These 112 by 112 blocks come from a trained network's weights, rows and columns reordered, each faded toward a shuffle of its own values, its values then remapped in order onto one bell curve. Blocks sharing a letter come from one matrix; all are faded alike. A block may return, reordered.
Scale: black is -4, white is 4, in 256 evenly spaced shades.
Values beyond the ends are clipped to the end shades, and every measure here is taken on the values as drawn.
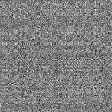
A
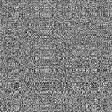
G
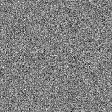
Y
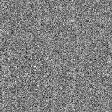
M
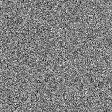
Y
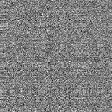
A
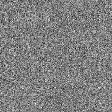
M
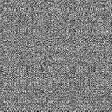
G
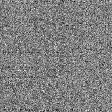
M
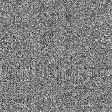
M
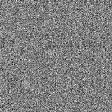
M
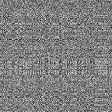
G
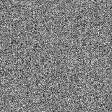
Y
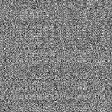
A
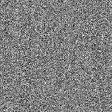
M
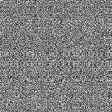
A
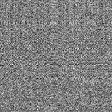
A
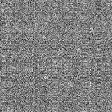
A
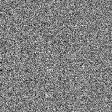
Y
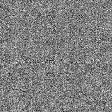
M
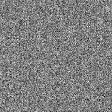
M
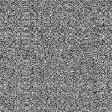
A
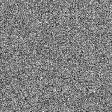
Y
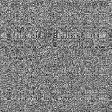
A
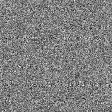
M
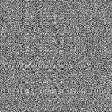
G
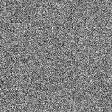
Y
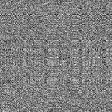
G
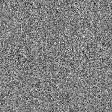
Y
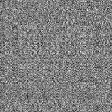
G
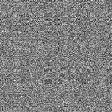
A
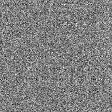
M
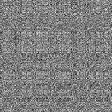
G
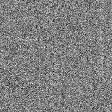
Y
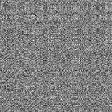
G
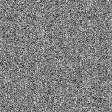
Y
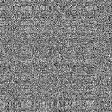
A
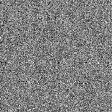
M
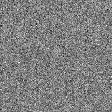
Y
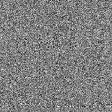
Y
